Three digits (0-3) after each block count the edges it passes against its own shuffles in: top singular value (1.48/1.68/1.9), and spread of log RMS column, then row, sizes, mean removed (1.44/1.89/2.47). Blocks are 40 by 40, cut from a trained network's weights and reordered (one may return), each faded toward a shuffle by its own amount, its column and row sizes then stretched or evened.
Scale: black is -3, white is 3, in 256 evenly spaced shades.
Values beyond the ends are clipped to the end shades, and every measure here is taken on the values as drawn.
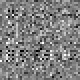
2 2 2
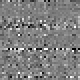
1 1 3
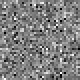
0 2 0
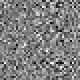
3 2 1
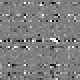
2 1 3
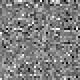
1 0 1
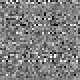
1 0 3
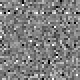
0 1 1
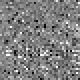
1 0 1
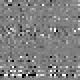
2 1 3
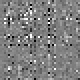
2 3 2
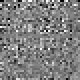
0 2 3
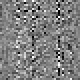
3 3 0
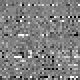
0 0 3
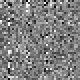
0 2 1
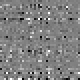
1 2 3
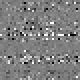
1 1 3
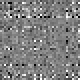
3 2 3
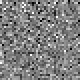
0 1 0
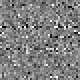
1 0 2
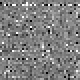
1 1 2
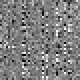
3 3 0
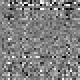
2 2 3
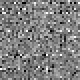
0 0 2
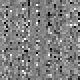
0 3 0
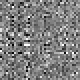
3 3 1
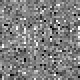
0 2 0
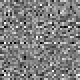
3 1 2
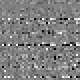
2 1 3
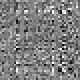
3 3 1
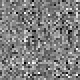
2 2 1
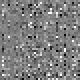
0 3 2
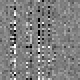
3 3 0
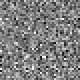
1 1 1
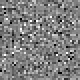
0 0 0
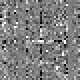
1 3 0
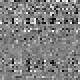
2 1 3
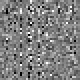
0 3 1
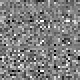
0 2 3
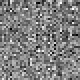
2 1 0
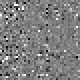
0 2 1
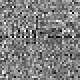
2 0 2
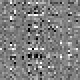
2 3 1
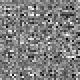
2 1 2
